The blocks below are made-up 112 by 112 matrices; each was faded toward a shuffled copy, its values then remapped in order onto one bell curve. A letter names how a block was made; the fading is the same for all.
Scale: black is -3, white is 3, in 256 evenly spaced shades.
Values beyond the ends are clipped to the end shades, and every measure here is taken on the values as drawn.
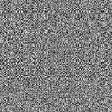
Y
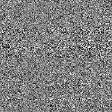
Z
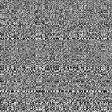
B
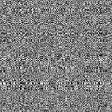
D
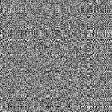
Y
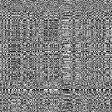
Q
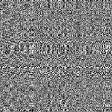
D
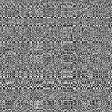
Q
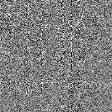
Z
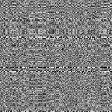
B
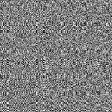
Y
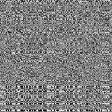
B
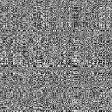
D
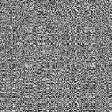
Y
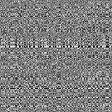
Q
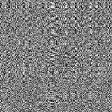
Y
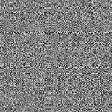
D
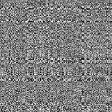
D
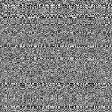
B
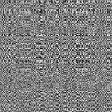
Q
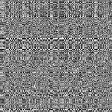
Q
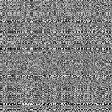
B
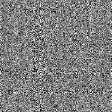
Z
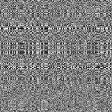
Q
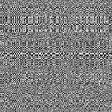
Q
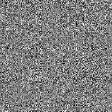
Z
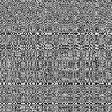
Q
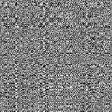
D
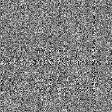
Z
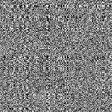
Y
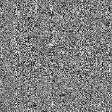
Z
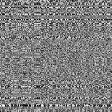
B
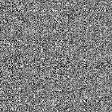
Z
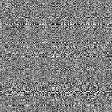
B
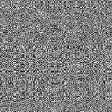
D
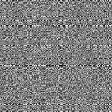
B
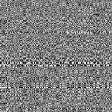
B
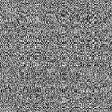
Y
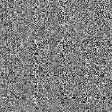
Z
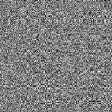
Y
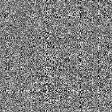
Z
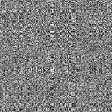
Y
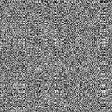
Y
